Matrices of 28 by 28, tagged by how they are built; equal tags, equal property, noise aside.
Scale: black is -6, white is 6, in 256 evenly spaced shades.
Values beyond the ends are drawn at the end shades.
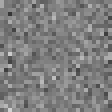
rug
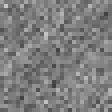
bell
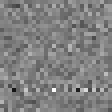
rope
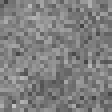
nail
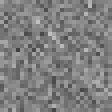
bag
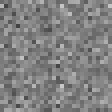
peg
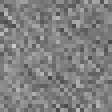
bag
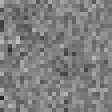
rug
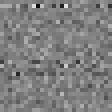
rope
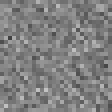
bag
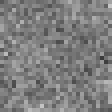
nail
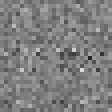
rope
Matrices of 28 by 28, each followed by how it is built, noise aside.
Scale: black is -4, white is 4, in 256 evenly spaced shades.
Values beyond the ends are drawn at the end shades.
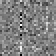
uneven columns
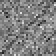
Hankel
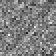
Hankel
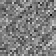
Hankel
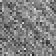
Toeplitz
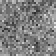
smooth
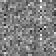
uneven columns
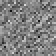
Hankel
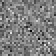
diagonal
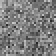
smooth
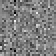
uneven columns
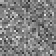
Toeplitz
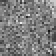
smooth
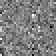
uneven columns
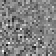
lower triangular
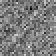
Hankel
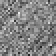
Hankel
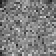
smooth
